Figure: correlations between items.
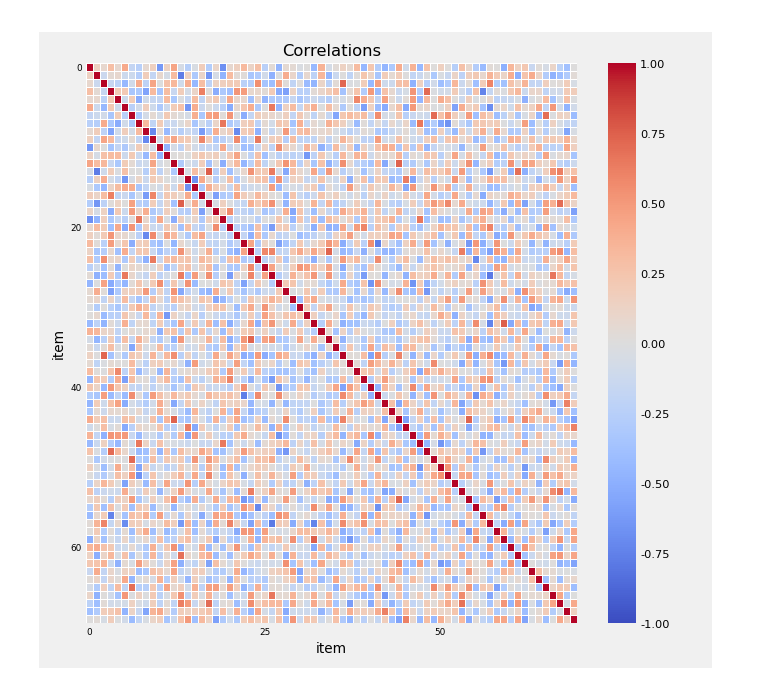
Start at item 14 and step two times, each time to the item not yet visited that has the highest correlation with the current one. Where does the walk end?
69
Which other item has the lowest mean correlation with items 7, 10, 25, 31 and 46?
11
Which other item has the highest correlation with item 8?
28
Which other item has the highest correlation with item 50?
51
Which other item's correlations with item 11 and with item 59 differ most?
32
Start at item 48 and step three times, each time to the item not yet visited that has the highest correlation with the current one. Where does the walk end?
9
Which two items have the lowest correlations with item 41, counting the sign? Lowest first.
22, 55
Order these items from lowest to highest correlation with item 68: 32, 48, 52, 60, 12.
12, 32, 60, 48, 52
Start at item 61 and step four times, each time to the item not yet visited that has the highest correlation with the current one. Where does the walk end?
53
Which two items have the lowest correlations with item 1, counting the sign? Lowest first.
13, 17
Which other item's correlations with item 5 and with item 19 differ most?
0
